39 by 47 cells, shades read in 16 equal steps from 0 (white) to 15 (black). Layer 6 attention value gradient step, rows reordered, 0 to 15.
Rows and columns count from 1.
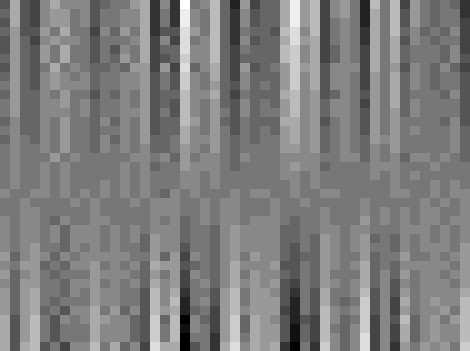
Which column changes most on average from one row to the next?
17
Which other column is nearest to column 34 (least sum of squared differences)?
9
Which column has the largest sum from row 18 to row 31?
19
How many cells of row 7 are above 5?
38
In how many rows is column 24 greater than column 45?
19
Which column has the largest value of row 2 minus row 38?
37
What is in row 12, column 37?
11
